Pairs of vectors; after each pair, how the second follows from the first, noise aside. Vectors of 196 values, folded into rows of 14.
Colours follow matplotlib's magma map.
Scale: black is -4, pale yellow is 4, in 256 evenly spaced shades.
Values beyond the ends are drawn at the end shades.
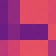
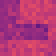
shrunk.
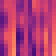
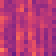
negated, shrunk.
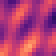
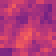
wrapped around, shrunk.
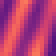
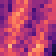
copied.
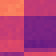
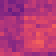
negated, shrunk.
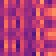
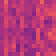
shrunk.
